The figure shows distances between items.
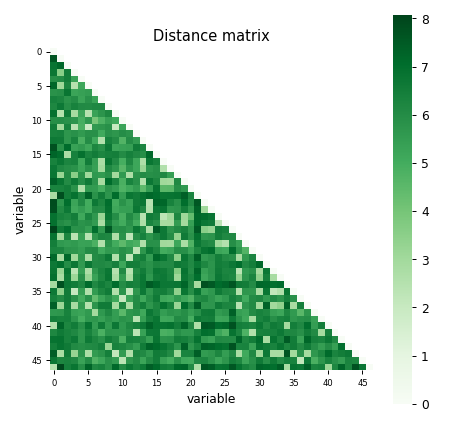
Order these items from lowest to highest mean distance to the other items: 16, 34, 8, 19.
16, 19, 8, 34
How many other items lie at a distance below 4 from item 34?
4
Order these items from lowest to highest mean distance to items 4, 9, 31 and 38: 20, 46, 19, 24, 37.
20, 37, 24, 19, 46
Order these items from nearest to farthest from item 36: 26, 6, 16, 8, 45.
45, 6, 16, 8, 26
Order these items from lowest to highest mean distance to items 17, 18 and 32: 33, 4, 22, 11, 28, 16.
11, 33, 28, 16, 4, 22
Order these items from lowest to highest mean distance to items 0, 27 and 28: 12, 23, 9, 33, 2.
9, 33, 12, 2, 23
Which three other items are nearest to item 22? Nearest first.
14, 23, 26
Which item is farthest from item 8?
26
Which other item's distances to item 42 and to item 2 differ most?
15
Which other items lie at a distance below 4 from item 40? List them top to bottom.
0, 21, 34, 46
